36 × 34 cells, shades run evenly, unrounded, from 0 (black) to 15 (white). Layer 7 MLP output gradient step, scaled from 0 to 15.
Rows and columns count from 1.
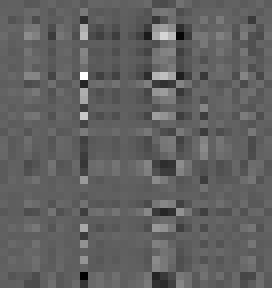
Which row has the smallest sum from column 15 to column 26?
3
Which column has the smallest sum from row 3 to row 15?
23
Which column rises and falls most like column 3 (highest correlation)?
2
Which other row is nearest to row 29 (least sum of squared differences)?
12
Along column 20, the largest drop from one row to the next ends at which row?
11
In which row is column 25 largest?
5
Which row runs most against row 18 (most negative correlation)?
17
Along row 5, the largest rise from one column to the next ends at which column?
20
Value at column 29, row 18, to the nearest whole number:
6
